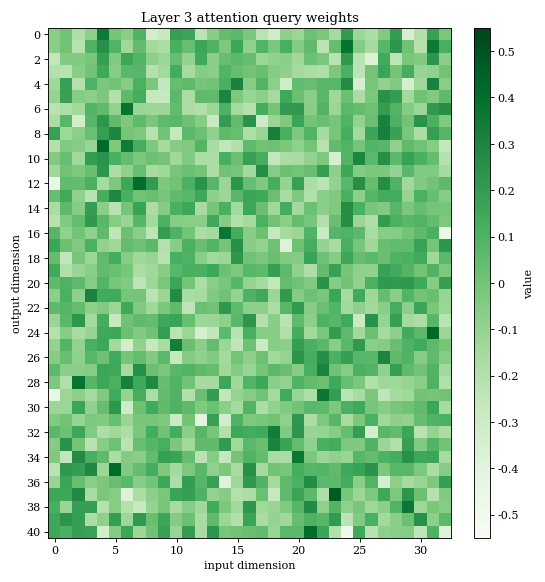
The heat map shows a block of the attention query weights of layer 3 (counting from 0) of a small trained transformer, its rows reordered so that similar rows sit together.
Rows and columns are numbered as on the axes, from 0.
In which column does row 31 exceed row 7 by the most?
13
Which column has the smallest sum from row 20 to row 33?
12
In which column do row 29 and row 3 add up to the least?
0
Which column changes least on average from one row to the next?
9
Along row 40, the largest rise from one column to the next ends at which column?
25
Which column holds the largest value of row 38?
29
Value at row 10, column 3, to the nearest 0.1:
0.2
